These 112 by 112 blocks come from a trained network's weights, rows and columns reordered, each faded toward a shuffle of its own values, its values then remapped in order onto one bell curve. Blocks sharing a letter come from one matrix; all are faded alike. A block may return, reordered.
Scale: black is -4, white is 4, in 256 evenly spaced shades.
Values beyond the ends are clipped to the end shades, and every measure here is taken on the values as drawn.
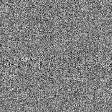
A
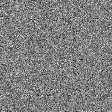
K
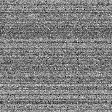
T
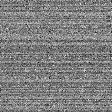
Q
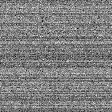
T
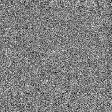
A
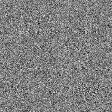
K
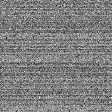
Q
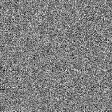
A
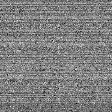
Q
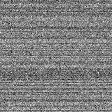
T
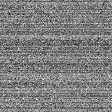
Q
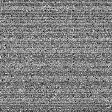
Q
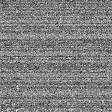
Q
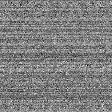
Q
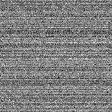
T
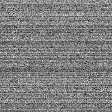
T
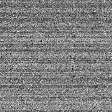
Q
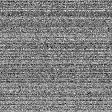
T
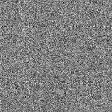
K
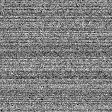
T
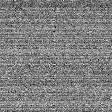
Q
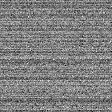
T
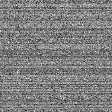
Q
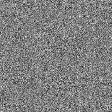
A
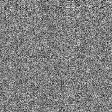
A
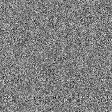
K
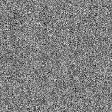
A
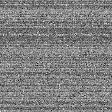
Q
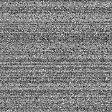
Q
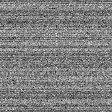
T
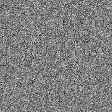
K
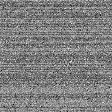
Q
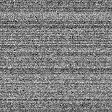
T
